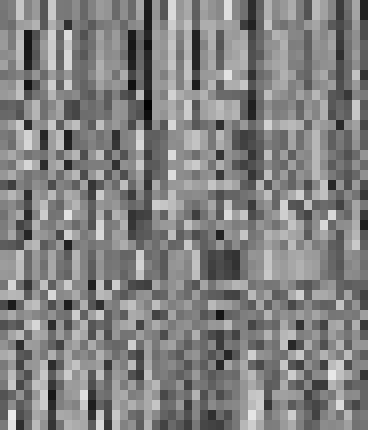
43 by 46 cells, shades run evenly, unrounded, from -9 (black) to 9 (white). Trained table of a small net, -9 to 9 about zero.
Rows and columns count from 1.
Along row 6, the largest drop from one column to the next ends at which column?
4
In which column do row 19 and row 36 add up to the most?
41
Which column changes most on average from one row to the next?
28
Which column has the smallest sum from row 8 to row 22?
19
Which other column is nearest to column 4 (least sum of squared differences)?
17
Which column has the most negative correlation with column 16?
1
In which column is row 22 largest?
9
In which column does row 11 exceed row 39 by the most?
24
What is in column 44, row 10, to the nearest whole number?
-5
